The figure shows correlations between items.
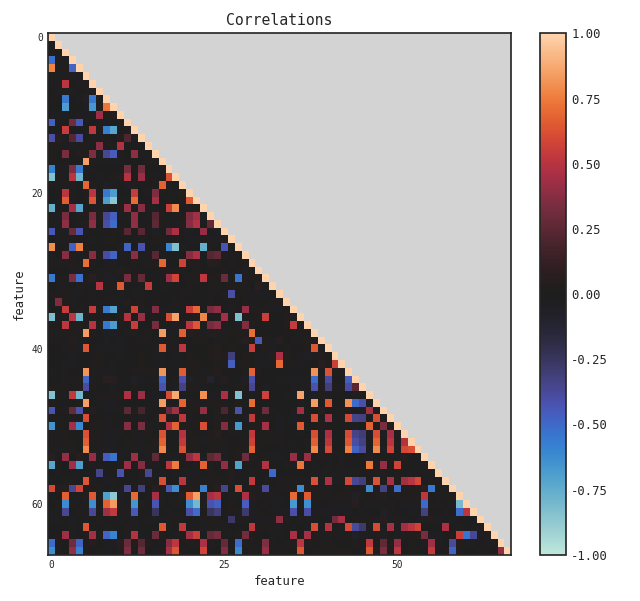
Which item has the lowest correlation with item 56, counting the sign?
32
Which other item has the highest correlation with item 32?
10
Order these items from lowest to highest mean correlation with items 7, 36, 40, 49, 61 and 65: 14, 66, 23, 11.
23, 14, 11, 66
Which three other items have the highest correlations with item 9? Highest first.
60, 8, 61
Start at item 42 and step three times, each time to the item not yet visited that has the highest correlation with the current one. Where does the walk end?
62
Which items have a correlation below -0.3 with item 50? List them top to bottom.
0, 4, 27, 58
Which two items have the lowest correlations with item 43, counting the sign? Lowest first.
44, 45
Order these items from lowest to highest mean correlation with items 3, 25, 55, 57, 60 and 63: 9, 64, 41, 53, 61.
64, 41, 61, 9, 53
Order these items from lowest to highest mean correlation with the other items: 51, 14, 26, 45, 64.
45, 26, 14, 64, 51
